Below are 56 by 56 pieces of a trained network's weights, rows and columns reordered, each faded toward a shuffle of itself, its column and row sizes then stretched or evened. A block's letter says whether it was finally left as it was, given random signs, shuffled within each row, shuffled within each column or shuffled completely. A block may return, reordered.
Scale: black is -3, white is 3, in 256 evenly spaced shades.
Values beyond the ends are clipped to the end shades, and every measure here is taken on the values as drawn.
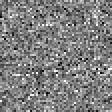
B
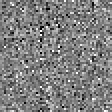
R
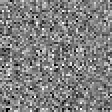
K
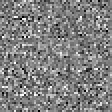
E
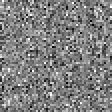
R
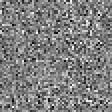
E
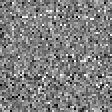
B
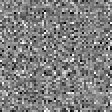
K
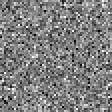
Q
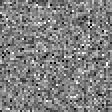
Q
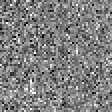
R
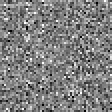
R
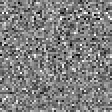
B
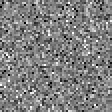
Q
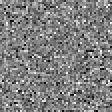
B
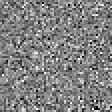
E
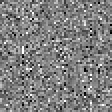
R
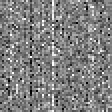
R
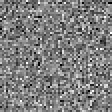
E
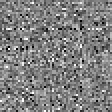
E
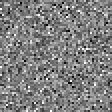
Q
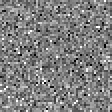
Q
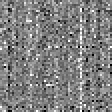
K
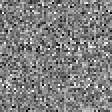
B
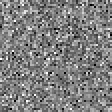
B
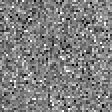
Q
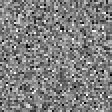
Q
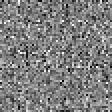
E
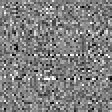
K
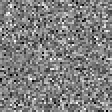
B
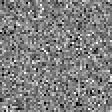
Q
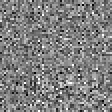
K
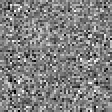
E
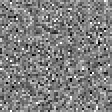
R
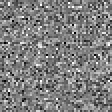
E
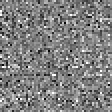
E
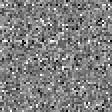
B
